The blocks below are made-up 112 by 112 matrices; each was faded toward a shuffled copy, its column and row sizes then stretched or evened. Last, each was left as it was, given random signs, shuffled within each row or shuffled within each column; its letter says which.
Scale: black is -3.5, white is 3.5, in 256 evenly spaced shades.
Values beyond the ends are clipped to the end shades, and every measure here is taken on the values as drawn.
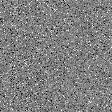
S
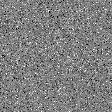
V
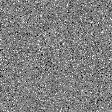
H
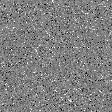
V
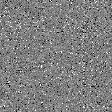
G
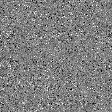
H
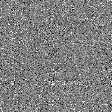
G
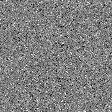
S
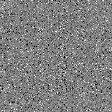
G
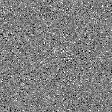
G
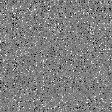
G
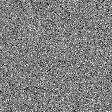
V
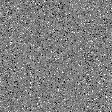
S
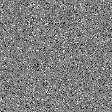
H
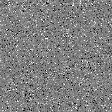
G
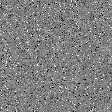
S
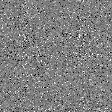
H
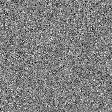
V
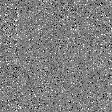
H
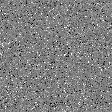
V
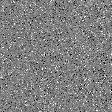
S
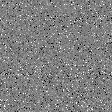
V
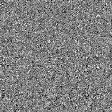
G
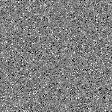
H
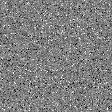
V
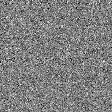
V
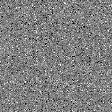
G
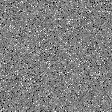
V
